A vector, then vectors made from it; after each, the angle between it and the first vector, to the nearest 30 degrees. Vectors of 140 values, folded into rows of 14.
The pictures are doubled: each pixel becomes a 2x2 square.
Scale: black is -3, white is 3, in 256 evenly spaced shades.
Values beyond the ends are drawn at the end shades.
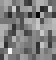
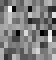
120 degrees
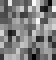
60 degrees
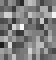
120 degrees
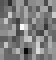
120 degrees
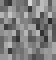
120 degrees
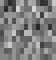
120 degrees
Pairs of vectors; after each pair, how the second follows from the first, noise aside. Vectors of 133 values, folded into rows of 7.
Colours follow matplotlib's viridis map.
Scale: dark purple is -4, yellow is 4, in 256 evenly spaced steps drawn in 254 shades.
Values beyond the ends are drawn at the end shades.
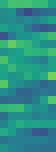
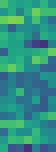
reversed, negated.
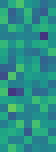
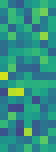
negated.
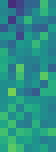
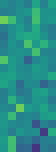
reversed, partly zeroed.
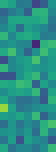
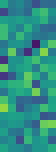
copied.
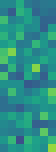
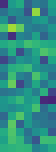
reversed, negated.
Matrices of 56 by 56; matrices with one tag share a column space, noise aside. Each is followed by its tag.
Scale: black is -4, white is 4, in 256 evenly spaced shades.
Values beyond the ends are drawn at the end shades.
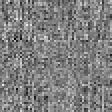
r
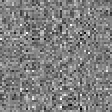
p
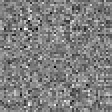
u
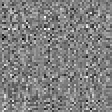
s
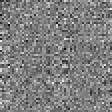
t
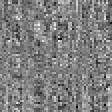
r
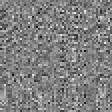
s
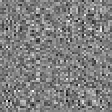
u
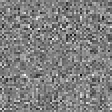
s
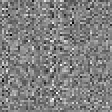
t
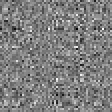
u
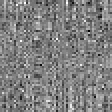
r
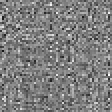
s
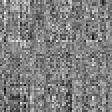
r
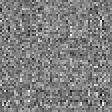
u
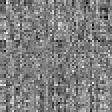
r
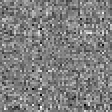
p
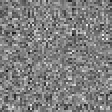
p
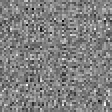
u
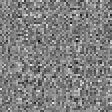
t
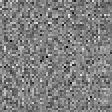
t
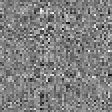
s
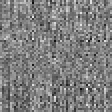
r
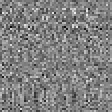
s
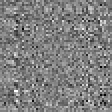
u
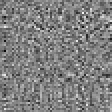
s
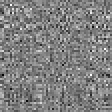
s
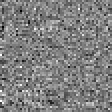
u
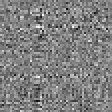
s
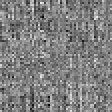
r
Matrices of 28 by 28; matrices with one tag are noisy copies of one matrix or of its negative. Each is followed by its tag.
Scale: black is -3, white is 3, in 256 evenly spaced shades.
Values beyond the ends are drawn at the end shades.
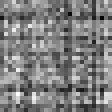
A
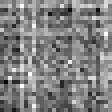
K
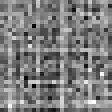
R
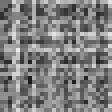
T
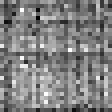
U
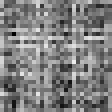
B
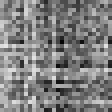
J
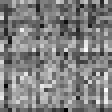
U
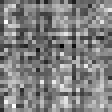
B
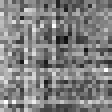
J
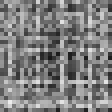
R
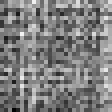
K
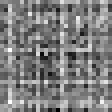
R
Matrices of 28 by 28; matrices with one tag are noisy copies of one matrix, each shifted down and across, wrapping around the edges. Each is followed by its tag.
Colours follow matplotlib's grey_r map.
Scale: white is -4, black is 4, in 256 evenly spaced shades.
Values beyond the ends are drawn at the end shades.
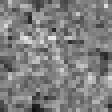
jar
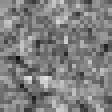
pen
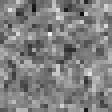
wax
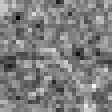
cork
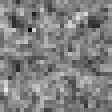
wax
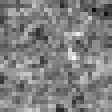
cork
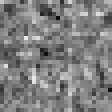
wax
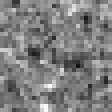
cork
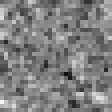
pen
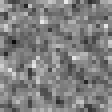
wax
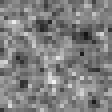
cork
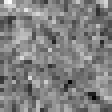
pen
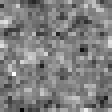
cork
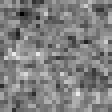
jar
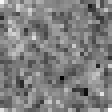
pen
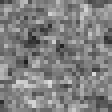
jar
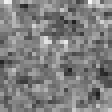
jar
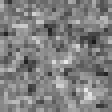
cork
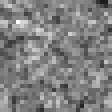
pen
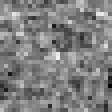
jar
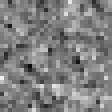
pen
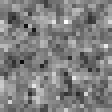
wax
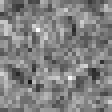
wax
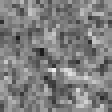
pen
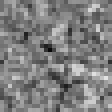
pen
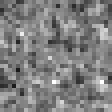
wax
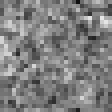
pen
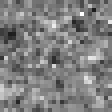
cork
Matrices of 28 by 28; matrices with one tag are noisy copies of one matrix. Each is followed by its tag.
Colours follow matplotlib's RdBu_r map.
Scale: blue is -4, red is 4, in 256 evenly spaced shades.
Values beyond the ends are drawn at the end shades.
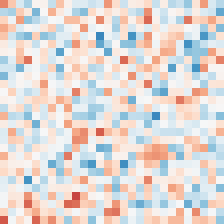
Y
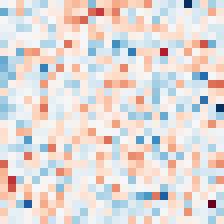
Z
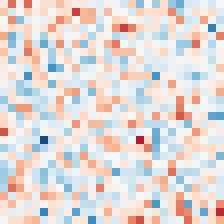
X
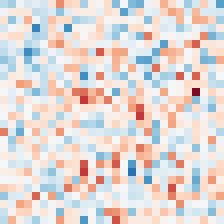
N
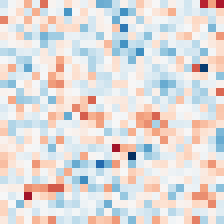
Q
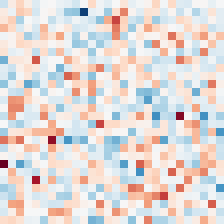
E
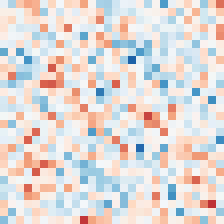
Q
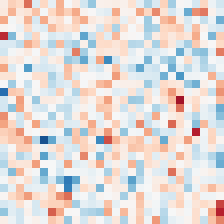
X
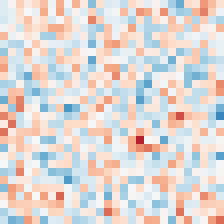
X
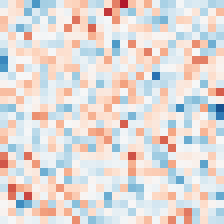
Z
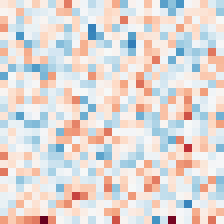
Y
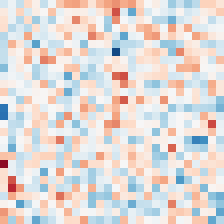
Z
